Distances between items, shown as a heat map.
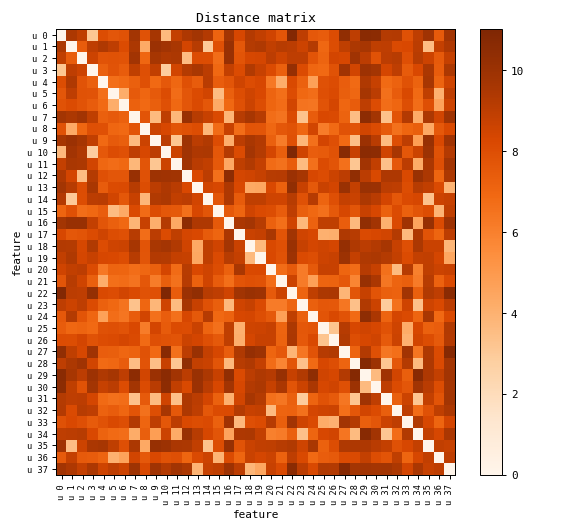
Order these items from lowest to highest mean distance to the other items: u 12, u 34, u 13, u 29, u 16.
u 34, u 16, u 13, u 12, u 29
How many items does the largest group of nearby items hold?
8
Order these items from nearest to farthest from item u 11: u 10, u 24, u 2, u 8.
u 24, u 8, u 10, u 2
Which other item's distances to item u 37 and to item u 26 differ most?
u 25
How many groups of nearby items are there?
11
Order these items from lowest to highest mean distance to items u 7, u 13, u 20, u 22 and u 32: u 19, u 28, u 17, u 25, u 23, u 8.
u 23, u 28, u 8, u 19, u 25, u 17
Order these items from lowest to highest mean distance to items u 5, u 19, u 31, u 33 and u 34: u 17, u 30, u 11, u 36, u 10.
u 11, u 36, u 17, u 10, u 30
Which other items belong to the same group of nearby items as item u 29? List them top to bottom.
u 30
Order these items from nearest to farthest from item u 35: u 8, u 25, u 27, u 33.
u 8, u 25, u 33, u 27
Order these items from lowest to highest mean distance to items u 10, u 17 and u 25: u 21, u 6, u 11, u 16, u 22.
u 21, u 6, u 11, u 16, u 22
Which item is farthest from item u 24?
u 29
